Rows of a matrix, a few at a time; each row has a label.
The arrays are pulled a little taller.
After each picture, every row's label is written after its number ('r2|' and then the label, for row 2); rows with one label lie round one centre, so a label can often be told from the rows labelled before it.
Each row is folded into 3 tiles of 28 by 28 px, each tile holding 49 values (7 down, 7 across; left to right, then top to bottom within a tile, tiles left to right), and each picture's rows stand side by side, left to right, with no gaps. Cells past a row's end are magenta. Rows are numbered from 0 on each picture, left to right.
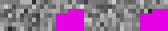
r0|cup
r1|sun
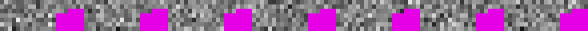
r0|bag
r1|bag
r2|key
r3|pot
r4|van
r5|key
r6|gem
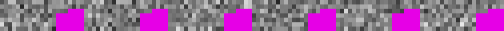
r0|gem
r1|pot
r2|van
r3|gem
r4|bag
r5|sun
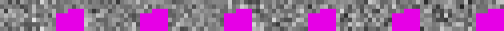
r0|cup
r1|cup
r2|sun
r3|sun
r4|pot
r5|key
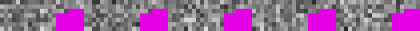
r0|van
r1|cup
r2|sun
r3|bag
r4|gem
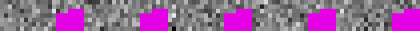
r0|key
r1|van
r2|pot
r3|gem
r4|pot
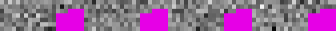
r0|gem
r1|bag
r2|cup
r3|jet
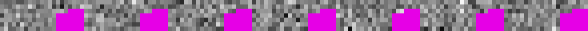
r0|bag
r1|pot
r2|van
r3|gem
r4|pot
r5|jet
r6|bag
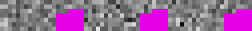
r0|sun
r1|gem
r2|key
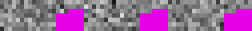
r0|bag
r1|gem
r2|sun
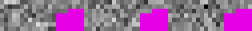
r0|gem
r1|bag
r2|pot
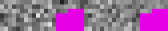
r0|gem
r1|gem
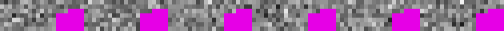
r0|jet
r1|gem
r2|jet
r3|cup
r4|pot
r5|jet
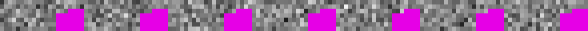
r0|gem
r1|key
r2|key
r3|jet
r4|jet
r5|jet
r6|gem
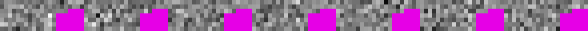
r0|bag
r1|sun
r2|gem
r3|cup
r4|jet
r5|bag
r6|bag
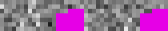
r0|pot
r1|cup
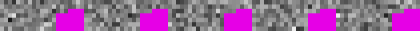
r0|van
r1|cup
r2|cup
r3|van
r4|cup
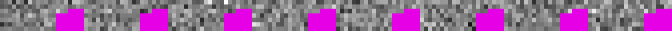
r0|van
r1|jet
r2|jet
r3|sun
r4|bag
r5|pot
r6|key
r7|van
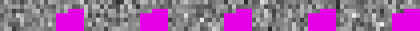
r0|bag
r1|jet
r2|gem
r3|gem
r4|gem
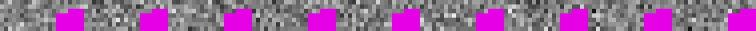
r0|pot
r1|cup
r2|jet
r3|pot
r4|jet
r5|key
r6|van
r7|bag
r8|van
